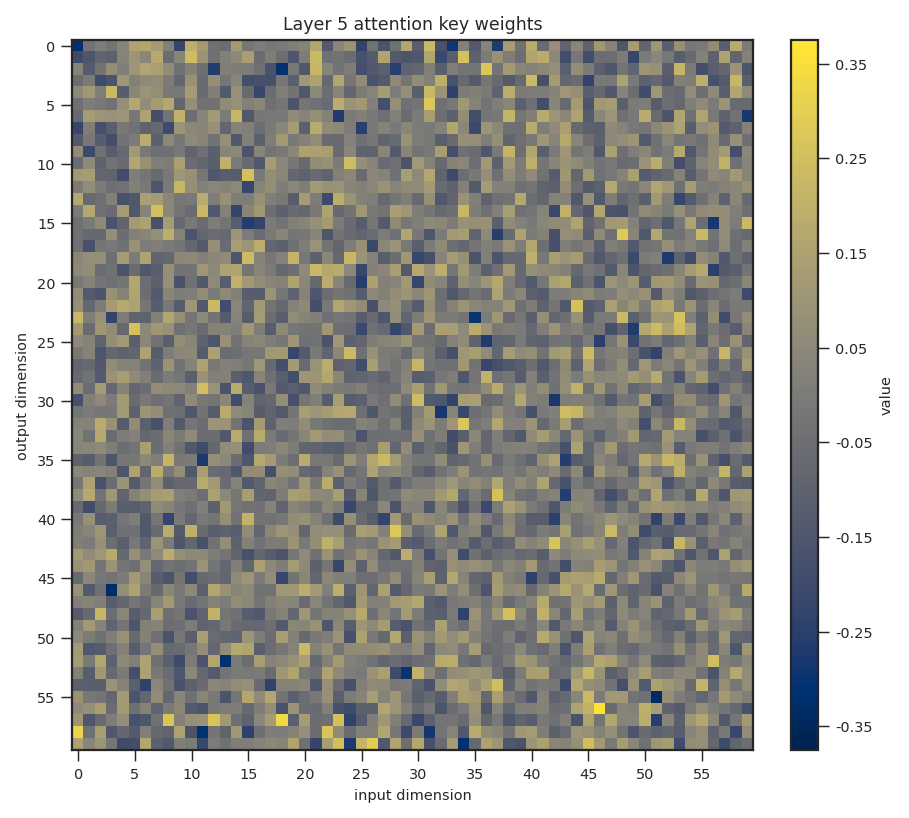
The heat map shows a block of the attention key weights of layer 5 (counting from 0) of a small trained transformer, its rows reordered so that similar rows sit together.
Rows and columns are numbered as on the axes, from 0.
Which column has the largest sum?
44
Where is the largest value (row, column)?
56, 46
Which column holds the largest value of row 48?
38
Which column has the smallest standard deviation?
39
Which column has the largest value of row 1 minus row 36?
10
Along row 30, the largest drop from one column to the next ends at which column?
31
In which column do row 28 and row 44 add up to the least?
53
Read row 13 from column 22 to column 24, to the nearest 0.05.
-0.2 0.2 0.1
